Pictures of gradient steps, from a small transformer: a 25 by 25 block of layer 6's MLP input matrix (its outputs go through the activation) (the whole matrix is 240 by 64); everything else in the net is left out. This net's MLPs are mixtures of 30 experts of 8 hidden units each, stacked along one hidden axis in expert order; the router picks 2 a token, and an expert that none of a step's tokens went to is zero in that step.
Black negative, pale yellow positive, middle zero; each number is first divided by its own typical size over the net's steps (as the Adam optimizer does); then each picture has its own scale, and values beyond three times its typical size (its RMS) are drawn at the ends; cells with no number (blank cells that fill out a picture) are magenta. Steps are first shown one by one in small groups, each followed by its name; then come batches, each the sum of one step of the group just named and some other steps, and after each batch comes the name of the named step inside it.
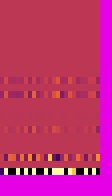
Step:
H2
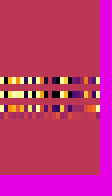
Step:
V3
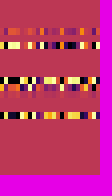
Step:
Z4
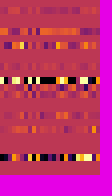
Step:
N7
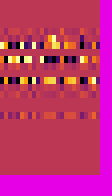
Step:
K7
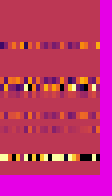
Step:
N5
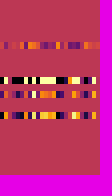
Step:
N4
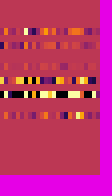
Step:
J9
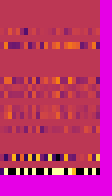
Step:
H2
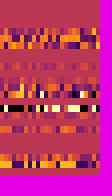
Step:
N5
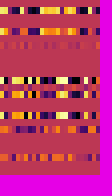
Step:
N5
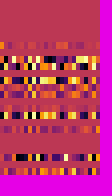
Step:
N4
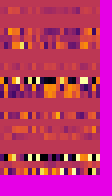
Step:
N7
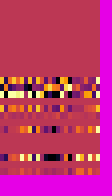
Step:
V3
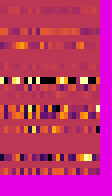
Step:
N7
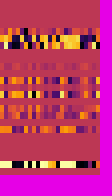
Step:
V3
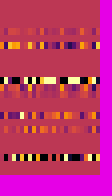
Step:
Z4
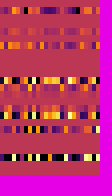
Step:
Z4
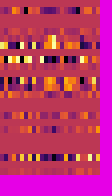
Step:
K7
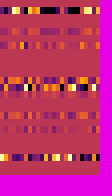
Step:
N5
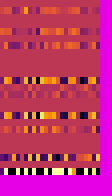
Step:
H2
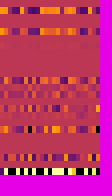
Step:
H2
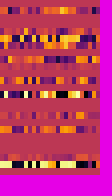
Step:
J9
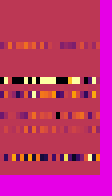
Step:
N4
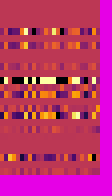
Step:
N4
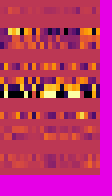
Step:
J9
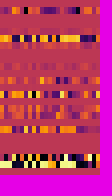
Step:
V3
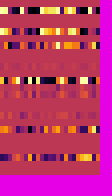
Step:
N7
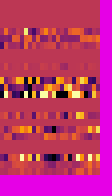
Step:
J9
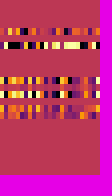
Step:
V3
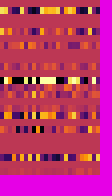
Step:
N4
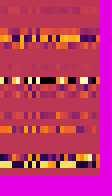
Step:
N7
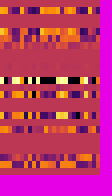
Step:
N7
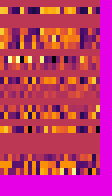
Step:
K7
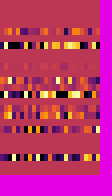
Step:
J9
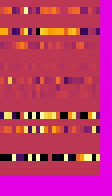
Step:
N7
